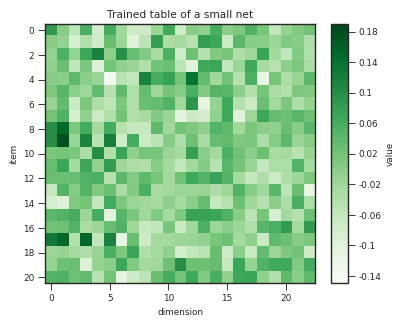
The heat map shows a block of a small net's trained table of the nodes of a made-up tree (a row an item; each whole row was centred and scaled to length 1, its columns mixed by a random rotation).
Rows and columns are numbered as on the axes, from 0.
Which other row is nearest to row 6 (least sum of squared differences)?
5
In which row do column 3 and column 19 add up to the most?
17
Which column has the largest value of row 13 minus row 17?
8
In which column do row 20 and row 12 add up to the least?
19
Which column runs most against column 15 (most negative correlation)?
16
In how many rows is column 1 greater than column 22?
16
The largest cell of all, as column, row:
1, 9
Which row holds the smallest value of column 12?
3
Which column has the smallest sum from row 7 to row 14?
11
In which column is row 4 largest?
12
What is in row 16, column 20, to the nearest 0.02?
0.08
